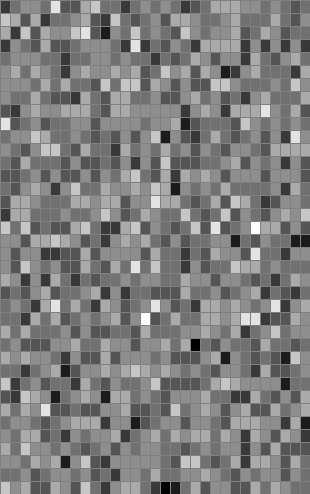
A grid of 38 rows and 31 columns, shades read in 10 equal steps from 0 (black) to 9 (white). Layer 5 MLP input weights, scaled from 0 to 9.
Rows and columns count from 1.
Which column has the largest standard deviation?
11
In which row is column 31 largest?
17
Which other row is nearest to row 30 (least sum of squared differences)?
20
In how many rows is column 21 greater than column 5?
16
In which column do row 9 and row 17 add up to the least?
1
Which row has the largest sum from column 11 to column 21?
29
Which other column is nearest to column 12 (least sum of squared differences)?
4
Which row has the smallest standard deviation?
37
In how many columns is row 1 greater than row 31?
10
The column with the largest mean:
9
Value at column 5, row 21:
4
